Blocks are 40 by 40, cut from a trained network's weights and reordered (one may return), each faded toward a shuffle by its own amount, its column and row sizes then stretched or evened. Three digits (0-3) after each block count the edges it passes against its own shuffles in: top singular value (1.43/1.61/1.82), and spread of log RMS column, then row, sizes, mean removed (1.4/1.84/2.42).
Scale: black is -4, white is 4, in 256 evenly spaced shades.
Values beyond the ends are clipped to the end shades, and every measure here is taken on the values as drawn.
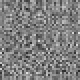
3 0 1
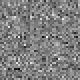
2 0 2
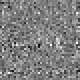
0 2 2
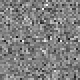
0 0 2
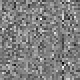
1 2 0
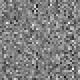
0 2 0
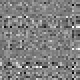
3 1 3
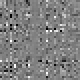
1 3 2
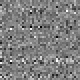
0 2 2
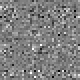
0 2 2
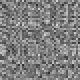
3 1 0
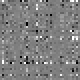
1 3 3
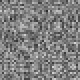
3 0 1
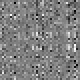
3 3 2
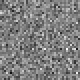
1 0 1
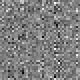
2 2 1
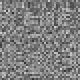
3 0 0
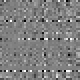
3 2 3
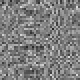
3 1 0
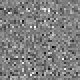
0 1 2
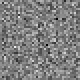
1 1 0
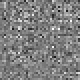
1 2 2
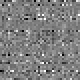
2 1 3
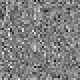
1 2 0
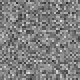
2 0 0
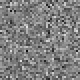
0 1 1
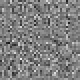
2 2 1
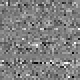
0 0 3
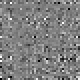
0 2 3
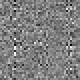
3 2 0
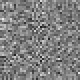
2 2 1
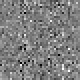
1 2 1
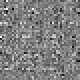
1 1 2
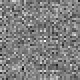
3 2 0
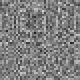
3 1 0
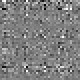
2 2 3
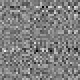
3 1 2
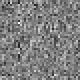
1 1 1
